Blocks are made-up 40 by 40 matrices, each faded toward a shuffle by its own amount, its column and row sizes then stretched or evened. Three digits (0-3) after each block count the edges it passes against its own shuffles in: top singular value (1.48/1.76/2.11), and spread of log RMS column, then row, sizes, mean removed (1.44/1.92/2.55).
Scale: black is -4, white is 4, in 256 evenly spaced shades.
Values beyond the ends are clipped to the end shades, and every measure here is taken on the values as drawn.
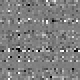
0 1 3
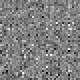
1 1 1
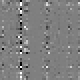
3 3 1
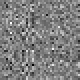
2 2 0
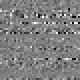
0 0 3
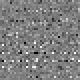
0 0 2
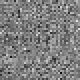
2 0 0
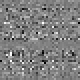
2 1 3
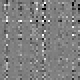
2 3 1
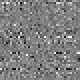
2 0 2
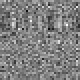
2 1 1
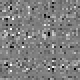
1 2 3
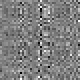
3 3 0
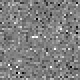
0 0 1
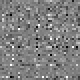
0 2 3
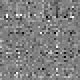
1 1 2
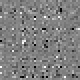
1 2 2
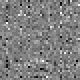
0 2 1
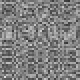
3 0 0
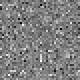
0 1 0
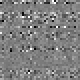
1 1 3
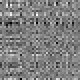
3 2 2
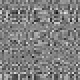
3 0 3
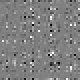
1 3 2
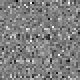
2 0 1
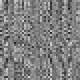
3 3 0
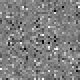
0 2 0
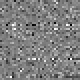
2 1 2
